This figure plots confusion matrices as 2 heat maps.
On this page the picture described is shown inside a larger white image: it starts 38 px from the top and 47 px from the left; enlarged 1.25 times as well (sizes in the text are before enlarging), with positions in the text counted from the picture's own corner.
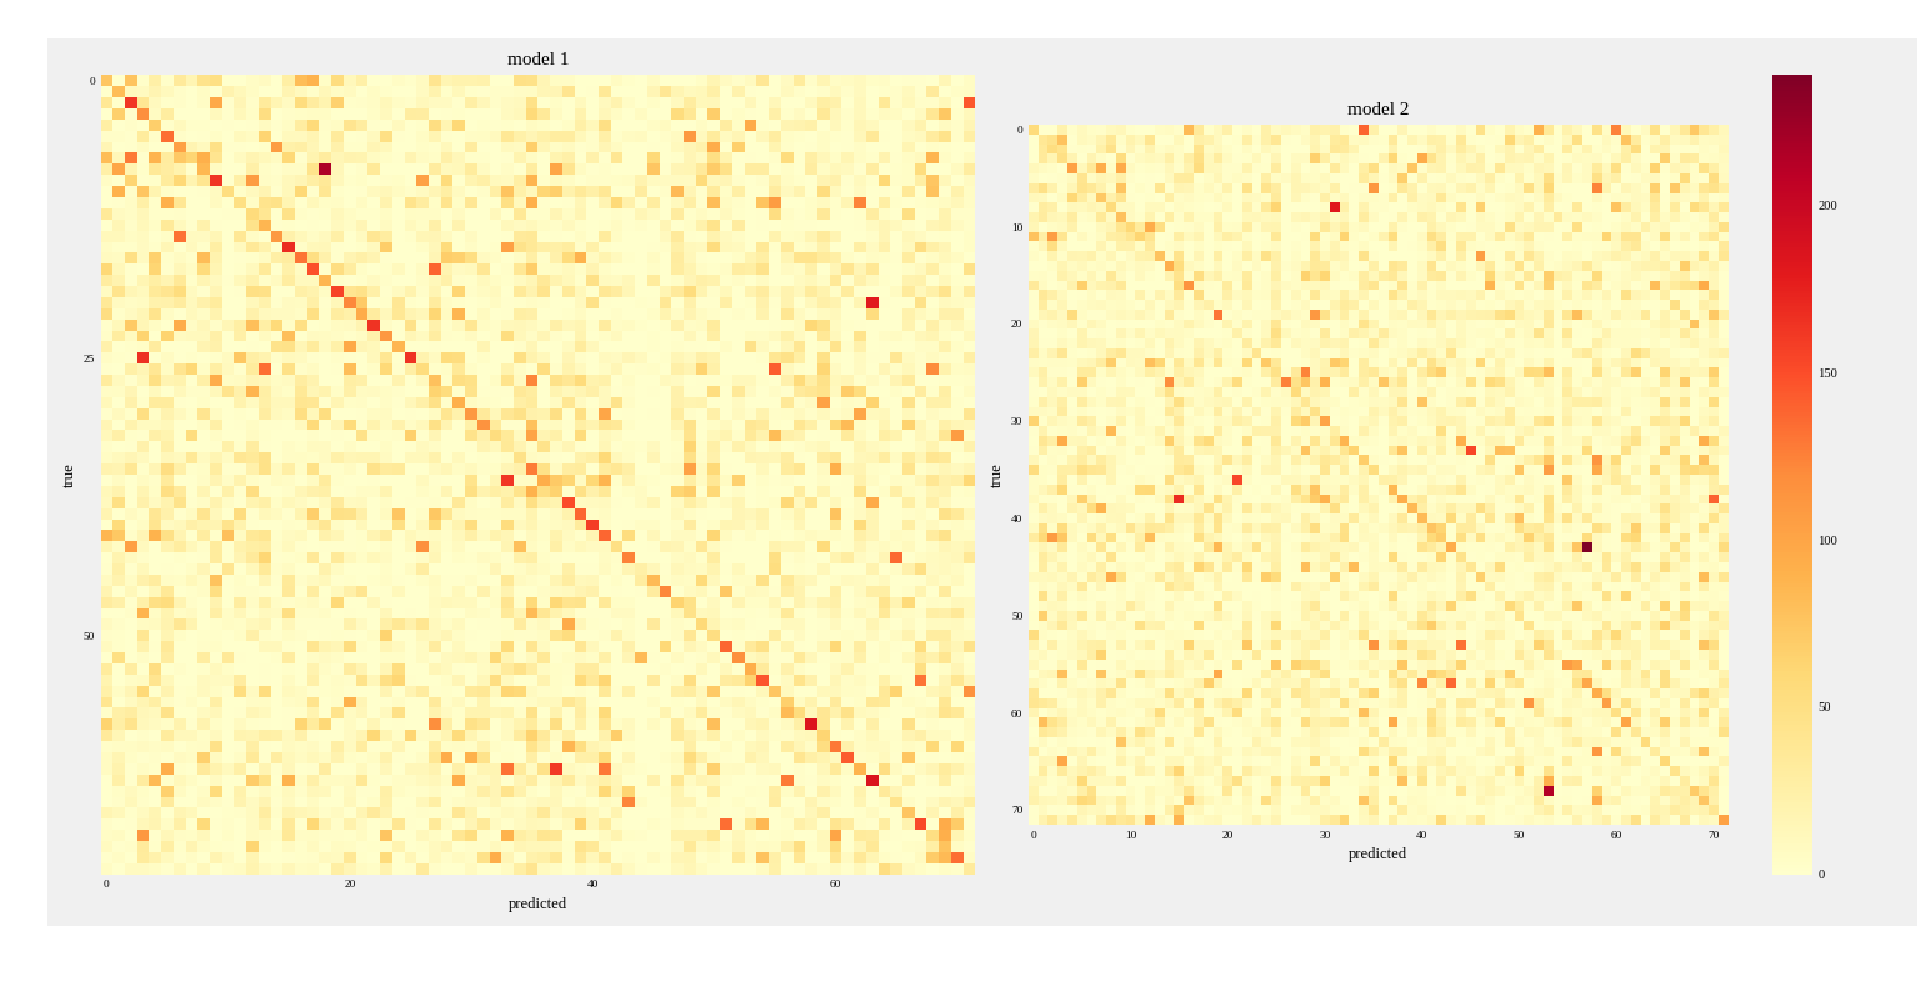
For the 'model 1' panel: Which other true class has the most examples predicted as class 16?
0
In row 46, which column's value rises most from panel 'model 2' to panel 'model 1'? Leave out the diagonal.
51
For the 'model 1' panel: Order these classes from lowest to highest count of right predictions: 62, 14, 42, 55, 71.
71, 42, 55, 62, 14
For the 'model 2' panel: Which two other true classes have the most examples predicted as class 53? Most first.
68, 35
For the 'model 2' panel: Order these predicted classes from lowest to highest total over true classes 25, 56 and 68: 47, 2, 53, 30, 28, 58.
2, 47, 30, 58, 28, 53
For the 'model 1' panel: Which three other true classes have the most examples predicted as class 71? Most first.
2, 55, 36
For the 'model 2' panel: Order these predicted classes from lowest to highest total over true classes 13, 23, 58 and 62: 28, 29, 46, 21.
21, 28, 29, 46
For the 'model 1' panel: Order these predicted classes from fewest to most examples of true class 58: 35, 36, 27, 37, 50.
36, 35, 37, 50, 27
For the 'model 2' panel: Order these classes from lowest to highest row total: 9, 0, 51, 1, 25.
9, 51, 1, 0, 25
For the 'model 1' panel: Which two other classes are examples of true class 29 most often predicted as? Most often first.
59, 63
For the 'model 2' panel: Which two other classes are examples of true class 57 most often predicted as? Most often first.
43, 40
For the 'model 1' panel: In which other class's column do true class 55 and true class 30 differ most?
62
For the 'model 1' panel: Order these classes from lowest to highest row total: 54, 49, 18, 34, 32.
49, 18, 34, 32, 54
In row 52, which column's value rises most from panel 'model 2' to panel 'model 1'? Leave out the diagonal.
44
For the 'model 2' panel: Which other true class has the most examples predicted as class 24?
46
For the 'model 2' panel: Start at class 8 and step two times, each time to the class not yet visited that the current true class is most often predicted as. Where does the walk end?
42
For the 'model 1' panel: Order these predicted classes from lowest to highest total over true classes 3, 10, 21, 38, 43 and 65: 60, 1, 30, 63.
30, 60, 63, 1
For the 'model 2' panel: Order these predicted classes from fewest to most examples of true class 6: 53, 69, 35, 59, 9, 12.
12, 59, 69, 53, 9, 35
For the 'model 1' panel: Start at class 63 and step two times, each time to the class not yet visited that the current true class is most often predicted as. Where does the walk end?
20
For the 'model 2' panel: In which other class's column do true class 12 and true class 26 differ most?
14
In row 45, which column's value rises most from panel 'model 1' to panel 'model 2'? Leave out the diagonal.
28
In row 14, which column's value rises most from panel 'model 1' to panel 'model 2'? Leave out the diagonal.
67
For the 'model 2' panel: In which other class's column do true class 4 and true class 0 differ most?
34
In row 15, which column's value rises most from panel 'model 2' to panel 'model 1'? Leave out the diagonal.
33
